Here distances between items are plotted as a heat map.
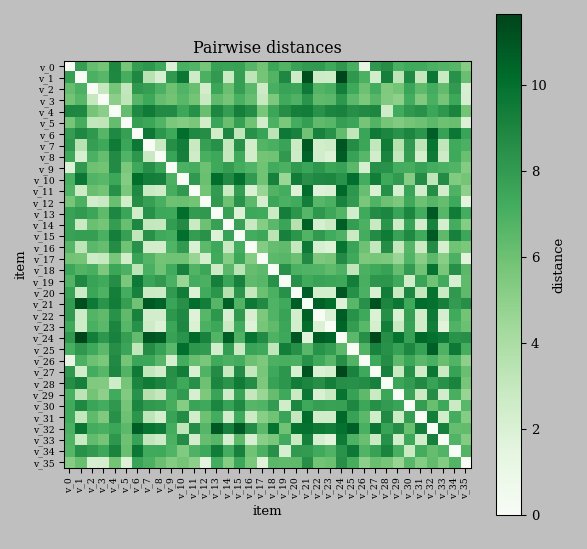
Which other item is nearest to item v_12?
v_35
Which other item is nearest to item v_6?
v_13
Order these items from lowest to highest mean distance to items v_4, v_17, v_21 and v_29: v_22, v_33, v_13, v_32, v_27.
v_33, v_22, v_27, v_13, v_32
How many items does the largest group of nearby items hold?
13
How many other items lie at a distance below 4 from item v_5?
5
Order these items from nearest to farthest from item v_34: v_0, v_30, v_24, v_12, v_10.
v_30, v_10, v_0, v_12, v_24
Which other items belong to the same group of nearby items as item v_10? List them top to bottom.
v_32
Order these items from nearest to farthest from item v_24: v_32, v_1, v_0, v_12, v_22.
v_0, v_12, v_32, v_22, v_1
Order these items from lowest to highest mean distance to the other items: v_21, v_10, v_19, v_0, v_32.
v_0, v_19, v_10, v_32, v_21
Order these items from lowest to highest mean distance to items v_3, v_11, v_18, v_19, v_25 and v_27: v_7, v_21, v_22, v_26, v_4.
v_22, v_7, v_26, v_4, v_21
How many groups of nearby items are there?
8
